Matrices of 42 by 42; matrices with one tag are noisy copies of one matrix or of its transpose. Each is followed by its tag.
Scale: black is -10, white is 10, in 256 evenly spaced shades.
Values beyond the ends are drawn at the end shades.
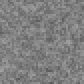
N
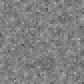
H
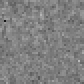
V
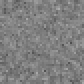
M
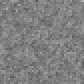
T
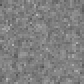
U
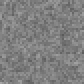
H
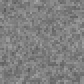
M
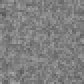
V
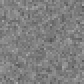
N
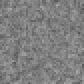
U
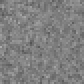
V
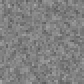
T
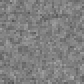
U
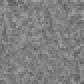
V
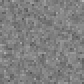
T
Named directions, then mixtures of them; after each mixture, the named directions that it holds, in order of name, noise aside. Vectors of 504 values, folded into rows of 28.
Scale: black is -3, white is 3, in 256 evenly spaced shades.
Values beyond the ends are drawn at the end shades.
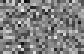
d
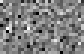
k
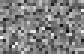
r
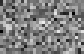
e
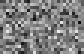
d, e.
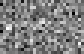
e, k.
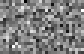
d, r.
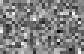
d, e.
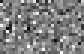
k.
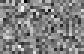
d, r.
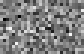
k, r.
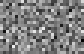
k, r.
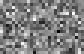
d, e.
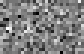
k, r.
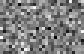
d, r.
